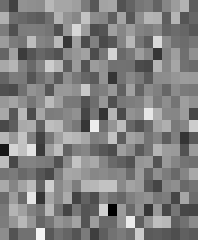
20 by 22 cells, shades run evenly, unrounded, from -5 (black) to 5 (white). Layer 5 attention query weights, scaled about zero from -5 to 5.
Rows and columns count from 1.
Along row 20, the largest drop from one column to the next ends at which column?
6
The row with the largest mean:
16
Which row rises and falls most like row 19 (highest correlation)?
4
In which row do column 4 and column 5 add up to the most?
20
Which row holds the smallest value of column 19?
18
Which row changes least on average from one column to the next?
15
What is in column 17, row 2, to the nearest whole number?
2
